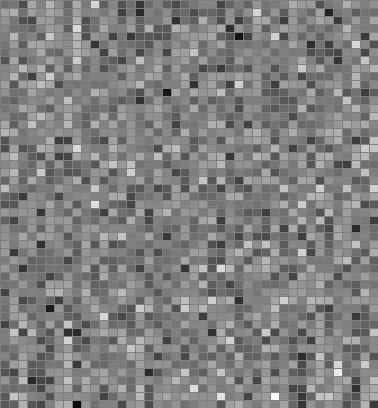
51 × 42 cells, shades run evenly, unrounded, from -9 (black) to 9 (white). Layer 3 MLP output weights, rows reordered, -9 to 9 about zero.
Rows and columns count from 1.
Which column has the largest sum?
36
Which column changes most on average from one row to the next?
25
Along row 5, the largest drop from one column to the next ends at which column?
32
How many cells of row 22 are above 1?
11
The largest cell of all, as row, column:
50, 31
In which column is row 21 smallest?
39
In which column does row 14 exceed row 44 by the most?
40
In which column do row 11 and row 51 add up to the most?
27
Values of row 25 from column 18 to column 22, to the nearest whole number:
0 -3 2 2 -1
